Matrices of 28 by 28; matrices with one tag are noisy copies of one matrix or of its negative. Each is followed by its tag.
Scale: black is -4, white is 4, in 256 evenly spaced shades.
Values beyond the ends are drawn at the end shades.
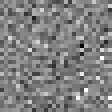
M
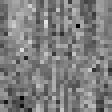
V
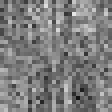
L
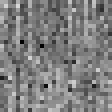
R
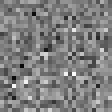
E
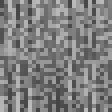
R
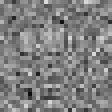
E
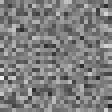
M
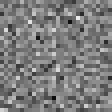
M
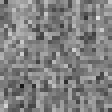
V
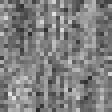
V
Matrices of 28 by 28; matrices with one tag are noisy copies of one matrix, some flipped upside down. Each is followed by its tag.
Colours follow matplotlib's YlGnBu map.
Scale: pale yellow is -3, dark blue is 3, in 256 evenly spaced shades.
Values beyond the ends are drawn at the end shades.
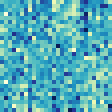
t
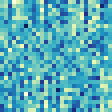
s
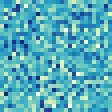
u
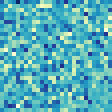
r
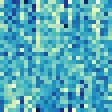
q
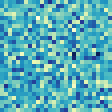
u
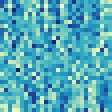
s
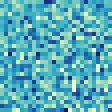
u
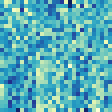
q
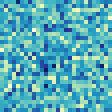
r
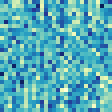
s
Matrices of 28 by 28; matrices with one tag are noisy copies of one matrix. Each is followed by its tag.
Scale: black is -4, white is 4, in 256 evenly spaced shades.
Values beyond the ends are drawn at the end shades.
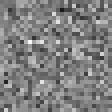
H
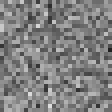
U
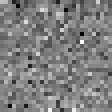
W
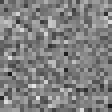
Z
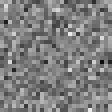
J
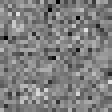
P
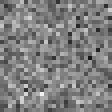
P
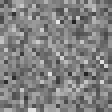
H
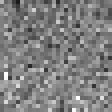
W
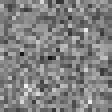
P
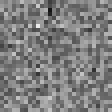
U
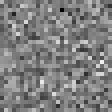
H
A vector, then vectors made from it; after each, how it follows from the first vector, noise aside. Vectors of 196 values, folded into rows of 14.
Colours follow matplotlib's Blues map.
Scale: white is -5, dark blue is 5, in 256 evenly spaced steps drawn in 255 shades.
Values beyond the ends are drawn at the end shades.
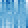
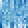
reversed, negated.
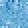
partly zeroed.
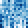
reversed, negated, scaled up.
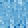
reversed, partly zeroed.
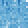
partly zeroed.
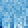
reversed, negated, partly zeroed.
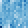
reversed, negated, partly zeroed.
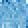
partly zeroed.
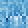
wrapped around, negated.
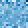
sign-scrambled.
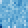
reversed, negated, partly zeroed.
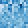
wrapped around, negated.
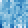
reversed, negated.
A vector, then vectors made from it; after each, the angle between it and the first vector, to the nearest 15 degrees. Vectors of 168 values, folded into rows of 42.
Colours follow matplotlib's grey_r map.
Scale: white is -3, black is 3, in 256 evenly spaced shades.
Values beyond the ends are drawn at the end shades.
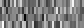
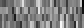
75 degrees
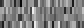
135 degrees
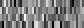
165 degrees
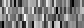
165 degrees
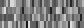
75 degrees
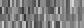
30 degrees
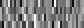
150 degrees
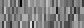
120 degrees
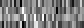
135 degrees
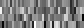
135 degrees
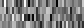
90 degrees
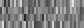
15 degrees
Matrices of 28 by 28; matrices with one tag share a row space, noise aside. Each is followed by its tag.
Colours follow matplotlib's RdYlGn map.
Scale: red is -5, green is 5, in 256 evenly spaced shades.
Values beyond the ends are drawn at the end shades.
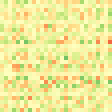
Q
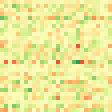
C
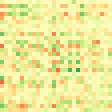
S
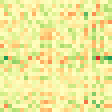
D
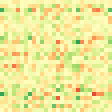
C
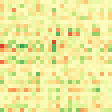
S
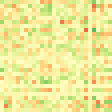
D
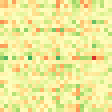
C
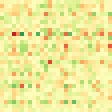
Q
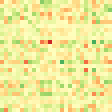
D
